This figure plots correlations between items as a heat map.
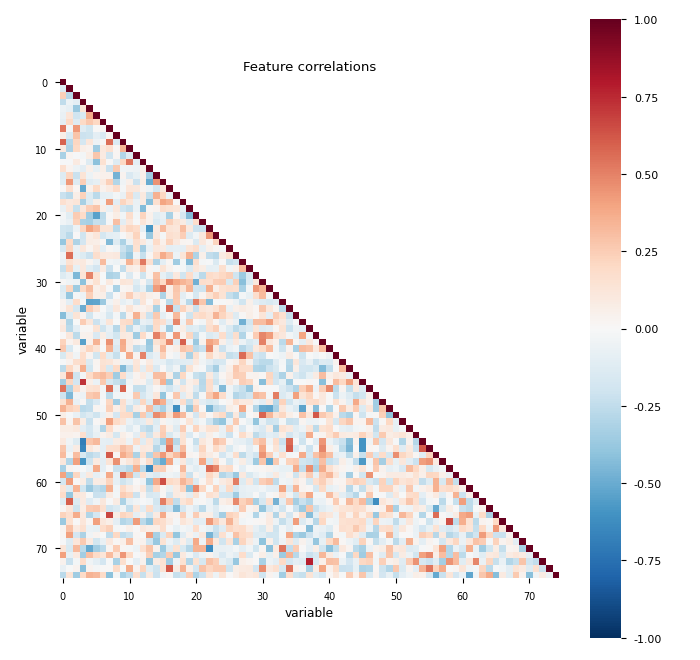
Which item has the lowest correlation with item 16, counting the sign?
3
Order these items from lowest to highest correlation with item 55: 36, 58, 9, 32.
58, 36, 32, 9
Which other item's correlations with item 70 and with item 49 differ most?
17
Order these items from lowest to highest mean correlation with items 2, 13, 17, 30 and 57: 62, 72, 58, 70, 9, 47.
72, 58, 62, 9, 47, 70
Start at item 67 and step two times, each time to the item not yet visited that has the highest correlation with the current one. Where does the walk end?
7
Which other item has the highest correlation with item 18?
39
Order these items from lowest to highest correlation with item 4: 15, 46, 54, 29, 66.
15, 66, 46, 54, 29
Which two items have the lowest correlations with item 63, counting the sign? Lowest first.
47, 32
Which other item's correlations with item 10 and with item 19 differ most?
12
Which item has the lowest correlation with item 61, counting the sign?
74
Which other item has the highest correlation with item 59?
9
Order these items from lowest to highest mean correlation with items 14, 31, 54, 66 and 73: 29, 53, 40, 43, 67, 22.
43, 53, 67, 40, 29, 22
